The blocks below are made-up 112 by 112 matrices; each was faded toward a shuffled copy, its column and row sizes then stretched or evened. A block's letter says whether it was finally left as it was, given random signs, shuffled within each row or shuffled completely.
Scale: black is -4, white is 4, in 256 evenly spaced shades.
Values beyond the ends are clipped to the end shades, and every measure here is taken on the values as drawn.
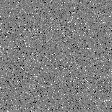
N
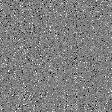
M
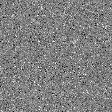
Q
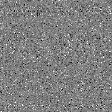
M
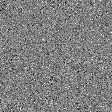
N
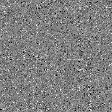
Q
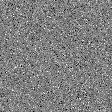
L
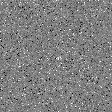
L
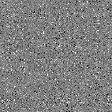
M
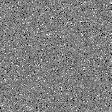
M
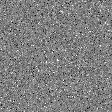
L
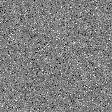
L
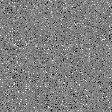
M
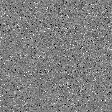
N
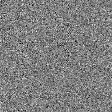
Q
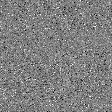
N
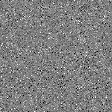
M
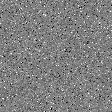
L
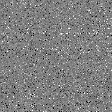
M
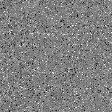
Q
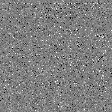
Q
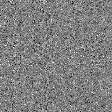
M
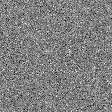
L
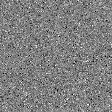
N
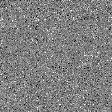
M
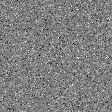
L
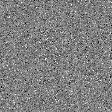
Q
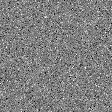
L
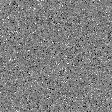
L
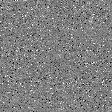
N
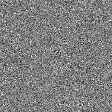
Q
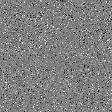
M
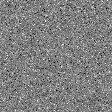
L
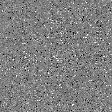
M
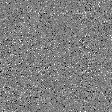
M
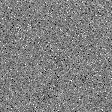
L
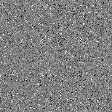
Q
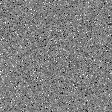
L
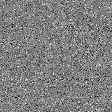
N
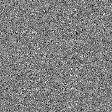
Q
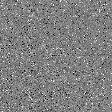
Q
